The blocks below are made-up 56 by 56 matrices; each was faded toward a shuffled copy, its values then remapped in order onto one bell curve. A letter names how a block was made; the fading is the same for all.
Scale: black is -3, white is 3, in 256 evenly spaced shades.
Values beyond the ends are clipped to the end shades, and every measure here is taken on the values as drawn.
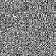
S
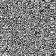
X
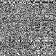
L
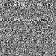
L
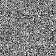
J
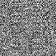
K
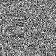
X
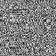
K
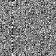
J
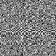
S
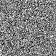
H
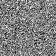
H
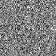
L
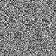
K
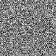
K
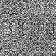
K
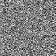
K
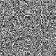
J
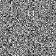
J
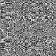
S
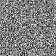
X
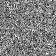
H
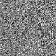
J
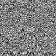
K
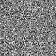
L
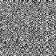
S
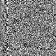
J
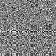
S
